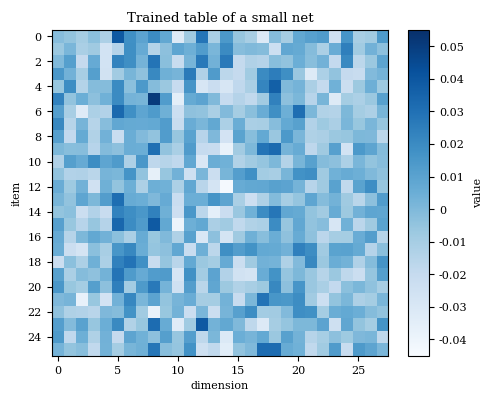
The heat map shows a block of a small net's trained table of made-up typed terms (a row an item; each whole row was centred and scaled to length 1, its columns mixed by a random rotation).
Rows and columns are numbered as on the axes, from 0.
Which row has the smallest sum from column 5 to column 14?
12
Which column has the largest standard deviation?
8
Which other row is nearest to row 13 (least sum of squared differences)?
19
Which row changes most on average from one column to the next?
2
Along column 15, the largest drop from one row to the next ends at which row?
18
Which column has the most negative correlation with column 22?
17
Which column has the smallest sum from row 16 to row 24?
10
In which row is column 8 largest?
5
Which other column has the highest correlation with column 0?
9
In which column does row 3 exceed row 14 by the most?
13
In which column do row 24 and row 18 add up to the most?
6
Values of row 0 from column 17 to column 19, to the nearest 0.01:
-0.03 0 -0.01
